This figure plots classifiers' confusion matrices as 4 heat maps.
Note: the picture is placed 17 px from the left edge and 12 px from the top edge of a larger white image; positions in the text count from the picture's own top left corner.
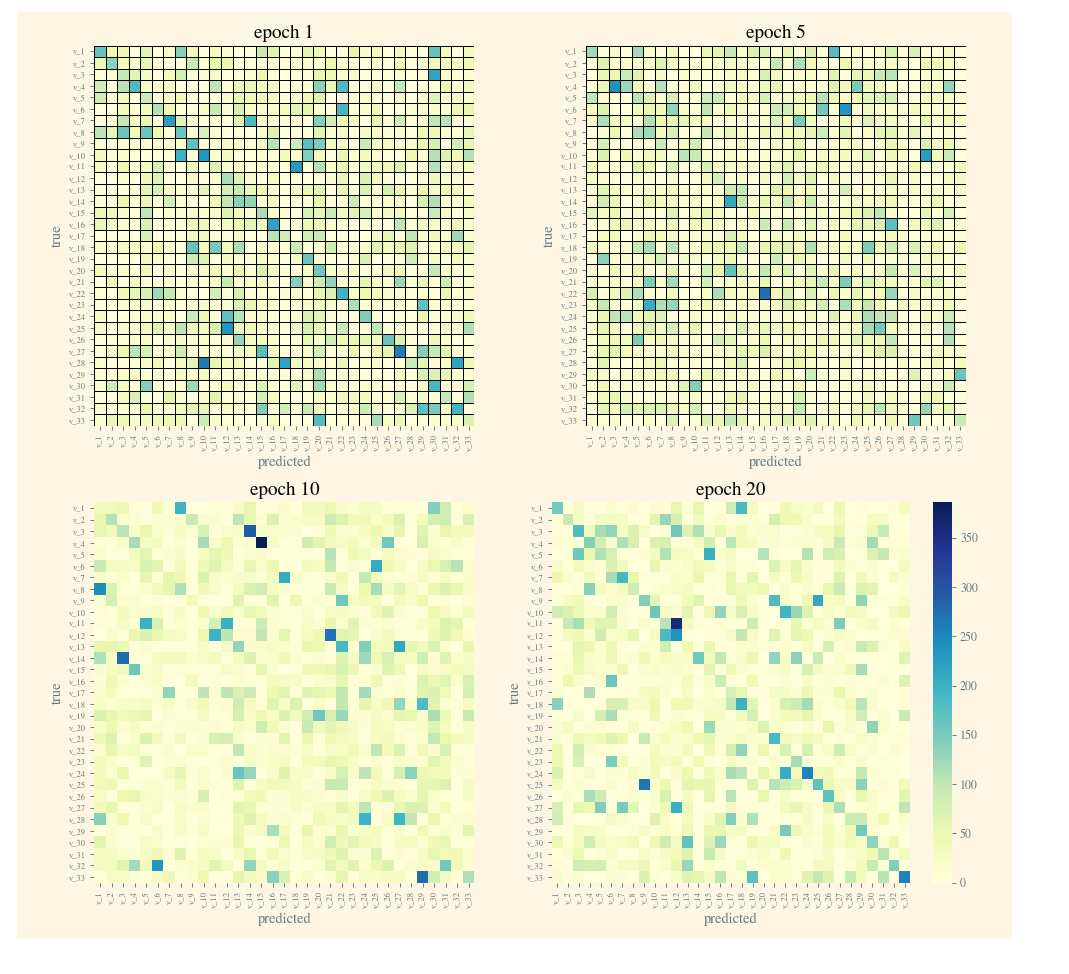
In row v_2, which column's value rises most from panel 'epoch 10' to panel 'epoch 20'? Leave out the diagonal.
v_11
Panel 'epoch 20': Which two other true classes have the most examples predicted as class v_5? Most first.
v_27, v_3
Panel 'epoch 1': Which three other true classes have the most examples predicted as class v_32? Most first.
v_28, v_17, v_9
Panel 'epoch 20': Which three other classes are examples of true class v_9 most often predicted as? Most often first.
v_25, v_21, v_29
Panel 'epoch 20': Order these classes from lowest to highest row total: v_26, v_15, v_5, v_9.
v_15, v_26, v_9, v_5
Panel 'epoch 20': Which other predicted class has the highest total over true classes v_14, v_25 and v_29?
v_9
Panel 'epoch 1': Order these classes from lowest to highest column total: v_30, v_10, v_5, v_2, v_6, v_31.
v_2, v_6, v_31, v_10, v_5, v_30
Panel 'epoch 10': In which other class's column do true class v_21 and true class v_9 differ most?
v_22
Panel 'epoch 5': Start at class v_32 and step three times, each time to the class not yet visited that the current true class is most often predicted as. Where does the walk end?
v_9
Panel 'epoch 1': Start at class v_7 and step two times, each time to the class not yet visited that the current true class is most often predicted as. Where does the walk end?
v_13
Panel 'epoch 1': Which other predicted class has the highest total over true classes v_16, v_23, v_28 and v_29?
v_10
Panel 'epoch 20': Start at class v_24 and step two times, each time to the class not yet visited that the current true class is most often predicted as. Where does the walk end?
v_18
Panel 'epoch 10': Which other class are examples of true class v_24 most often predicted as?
v_13
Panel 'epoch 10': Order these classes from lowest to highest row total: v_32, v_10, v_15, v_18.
v_10, v_15, v_18, v_32
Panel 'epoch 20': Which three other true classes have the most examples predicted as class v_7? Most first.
v_27, v_4, v_18
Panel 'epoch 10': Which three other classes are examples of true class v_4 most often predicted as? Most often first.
v_15, v_26, v_10
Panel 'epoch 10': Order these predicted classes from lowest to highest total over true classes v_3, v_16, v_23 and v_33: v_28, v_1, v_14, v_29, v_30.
v_28, v_1, v_30, v_14, v_29
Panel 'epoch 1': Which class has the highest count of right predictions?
v_27
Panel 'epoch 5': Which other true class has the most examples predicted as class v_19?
v_7
